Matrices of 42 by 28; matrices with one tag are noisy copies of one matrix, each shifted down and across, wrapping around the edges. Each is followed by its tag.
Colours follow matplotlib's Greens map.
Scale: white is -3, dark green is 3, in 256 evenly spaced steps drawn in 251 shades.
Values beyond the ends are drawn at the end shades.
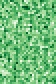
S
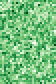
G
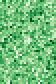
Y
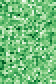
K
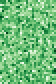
S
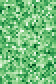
K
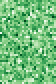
S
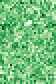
Y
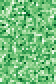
S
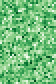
G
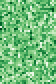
S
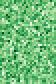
S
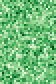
G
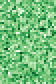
S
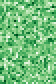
K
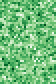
G
